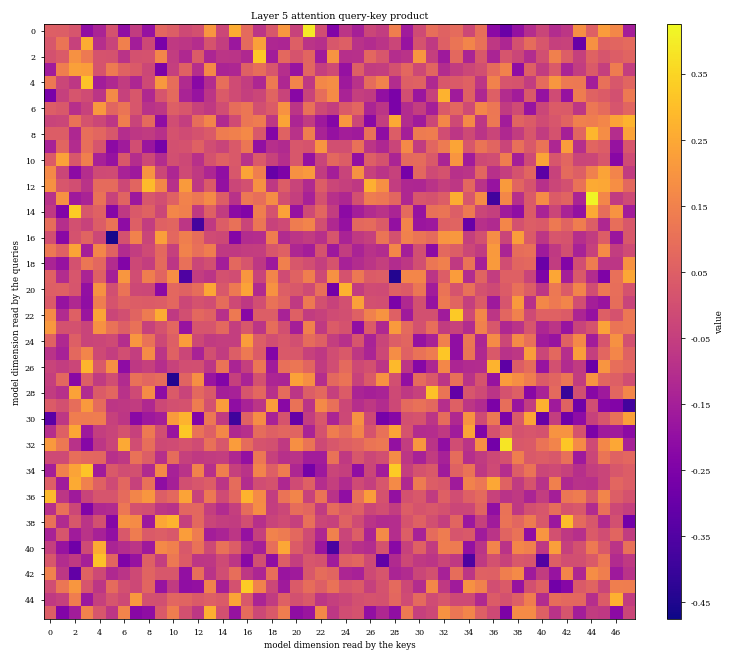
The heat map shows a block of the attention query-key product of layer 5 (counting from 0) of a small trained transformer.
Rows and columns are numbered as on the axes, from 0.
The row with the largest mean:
32
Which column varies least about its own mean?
22
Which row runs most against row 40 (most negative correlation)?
43
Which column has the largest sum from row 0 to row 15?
44
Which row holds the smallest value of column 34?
41
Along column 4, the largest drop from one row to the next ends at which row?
42
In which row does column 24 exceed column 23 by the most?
20
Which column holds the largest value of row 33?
28
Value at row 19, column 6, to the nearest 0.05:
0.2
